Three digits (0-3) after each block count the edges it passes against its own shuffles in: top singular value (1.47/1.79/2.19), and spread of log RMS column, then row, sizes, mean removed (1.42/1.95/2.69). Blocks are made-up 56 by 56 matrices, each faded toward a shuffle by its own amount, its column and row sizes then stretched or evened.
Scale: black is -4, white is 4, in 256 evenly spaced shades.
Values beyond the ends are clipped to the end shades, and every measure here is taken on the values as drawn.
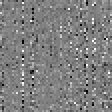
1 3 0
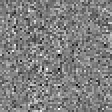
1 2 0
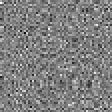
3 1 0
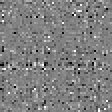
2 1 2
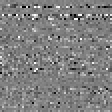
1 0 3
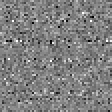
0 0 2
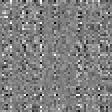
3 3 2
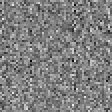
1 1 0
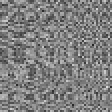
3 0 1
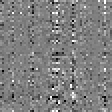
2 3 2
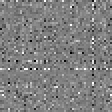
2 2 2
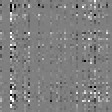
2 3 2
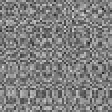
3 1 1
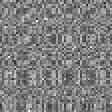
3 1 1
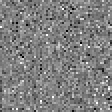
1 1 0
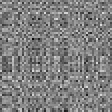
3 2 3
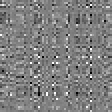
3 3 2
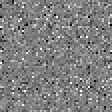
0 1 1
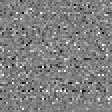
0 0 2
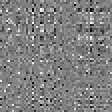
3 2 1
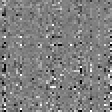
2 3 2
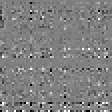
1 2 3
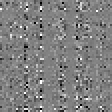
2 3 2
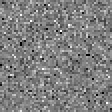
0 0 0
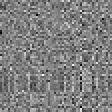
3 2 0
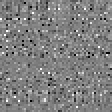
2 0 2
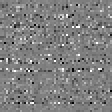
1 1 3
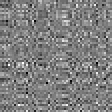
3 2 2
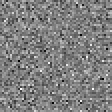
1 0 0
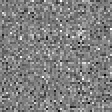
2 1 0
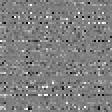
2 1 3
